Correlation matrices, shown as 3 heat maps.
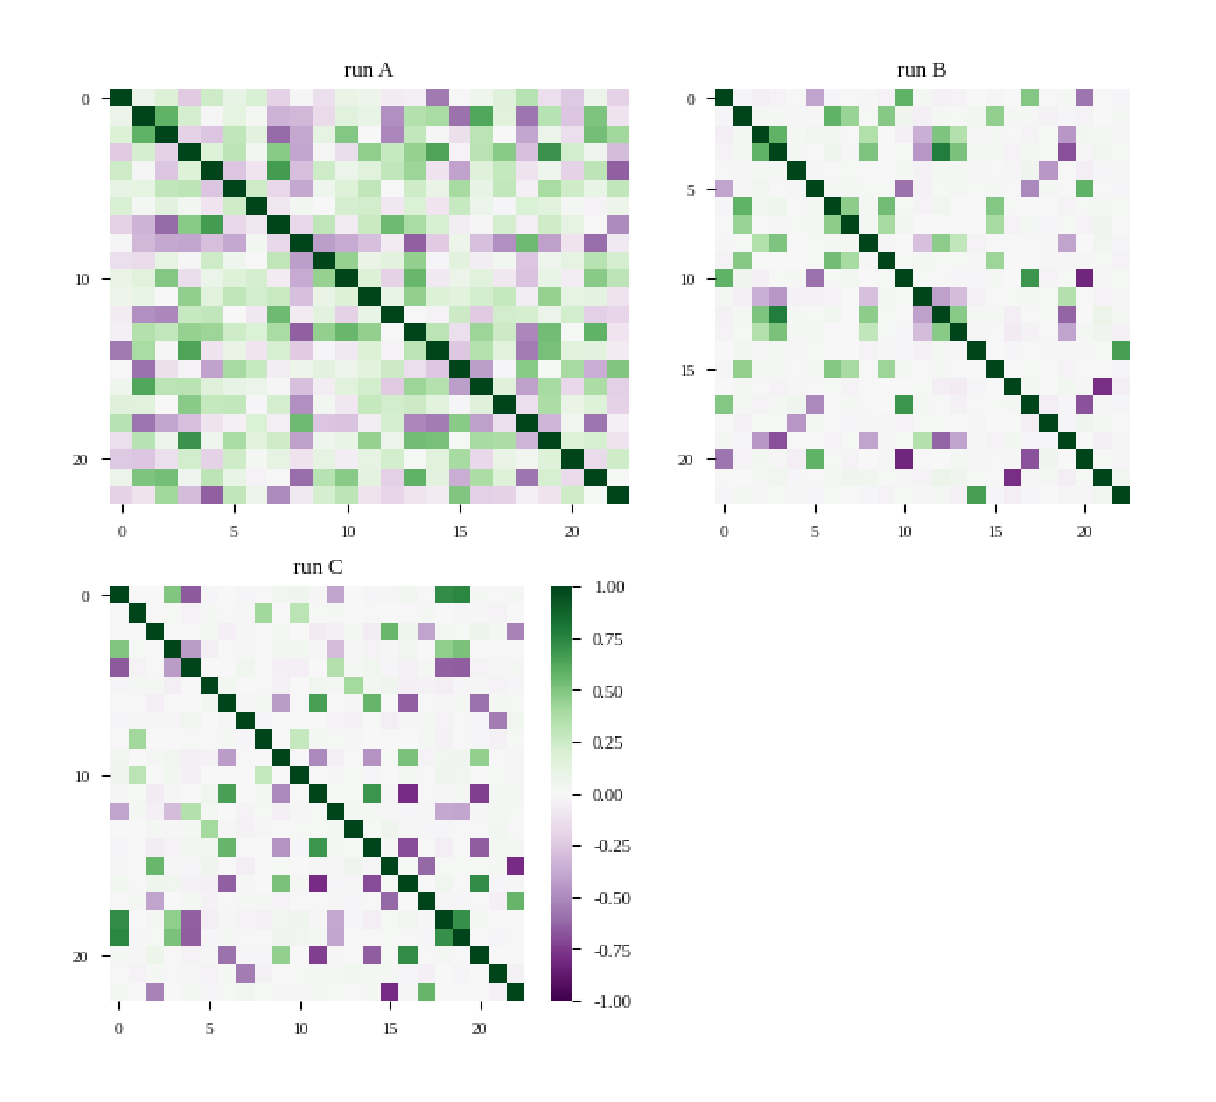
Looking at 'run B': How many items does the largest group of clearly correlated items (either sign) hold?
7
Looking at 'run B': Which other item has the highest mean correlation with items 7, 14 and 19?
22
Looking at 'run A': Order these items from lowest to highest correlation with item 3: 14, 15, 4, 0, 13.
0, 15, 4, 13, 14
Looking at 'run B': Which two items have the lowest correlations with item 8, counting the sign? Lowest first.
19, 11
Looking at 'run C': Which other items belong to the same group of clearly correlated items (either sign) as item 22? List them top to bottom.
2, 15, 17
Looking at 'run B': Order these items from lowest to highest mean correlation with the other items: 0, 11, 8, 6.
11, 0, 8, 6
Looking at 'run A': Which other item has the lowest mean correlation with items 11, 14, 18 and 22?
4
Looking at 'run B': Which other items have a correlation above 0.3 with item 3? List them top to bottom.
2, 8, 12, 13
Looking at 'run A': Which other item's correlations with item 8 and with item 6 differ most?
13
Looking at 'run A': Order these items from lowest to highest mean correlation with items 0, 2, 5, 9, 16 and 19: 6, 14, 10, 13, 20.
20, 14, 6, 10, 13
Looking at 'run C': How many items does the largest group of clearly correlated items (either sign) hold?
6
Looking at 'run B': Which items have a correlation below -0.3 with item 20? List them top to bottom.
0, 10, 17
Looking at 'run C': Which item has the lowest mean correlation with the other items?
4
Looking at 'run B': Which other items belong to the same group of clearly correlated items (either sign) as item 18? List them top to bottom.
4
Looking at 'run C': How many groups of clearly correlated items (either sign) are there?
6
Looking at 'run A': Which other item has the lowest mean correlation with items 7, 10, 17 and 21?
8
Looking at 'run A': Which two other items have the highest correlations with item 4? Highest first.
7, 13
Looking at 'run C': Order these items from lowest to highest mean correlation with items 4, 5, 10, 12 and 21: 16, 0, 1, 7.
0, 7, 16, 1
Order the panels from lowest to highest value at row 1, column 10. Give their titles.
run B, run A, run C
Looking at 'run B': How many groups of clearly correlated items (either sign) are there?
6
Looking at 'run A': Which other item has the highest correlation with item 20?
15
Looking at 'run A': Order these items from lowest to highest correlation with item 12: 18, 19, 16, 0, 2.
2, 16, 0, 19, 18
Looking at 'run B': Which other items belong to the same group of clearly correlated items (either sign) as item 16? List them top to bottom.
21
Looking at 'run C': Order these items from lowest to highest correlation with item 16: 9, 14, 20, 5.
14, 5, 9, 20
